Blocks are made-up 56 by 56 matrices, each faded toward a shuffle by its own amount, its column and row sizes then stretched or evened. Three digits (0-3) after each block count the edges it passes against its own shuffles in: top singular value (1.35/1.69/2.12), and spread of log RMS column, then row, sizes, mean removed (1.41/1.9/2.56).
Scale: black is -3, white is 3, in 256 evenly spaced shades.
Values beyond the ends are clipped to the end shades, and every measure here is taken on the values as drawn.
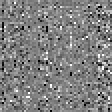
1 3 1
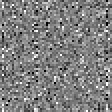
2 2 0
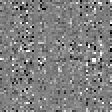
0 3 2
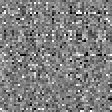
2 1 2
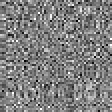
3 0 0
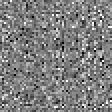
2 2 0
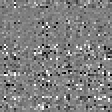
0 2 3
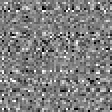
3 1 3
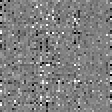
0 3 1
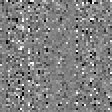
0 3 1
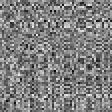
3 0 2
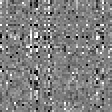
3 3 2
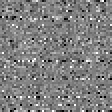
0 1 3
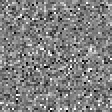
0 0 1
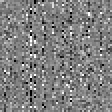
0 3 0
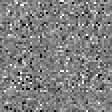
1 1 2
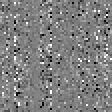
1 3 0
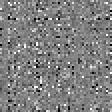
1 3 2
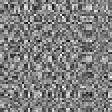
3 1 2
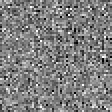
1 1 1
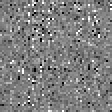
0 2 1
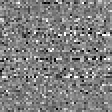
2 0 3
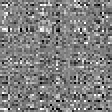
3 2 3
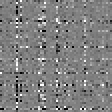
2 3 3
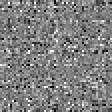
2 1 2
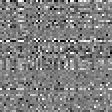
3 0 3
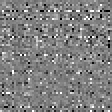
1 2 3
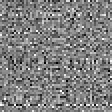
3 0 2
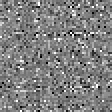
2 1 2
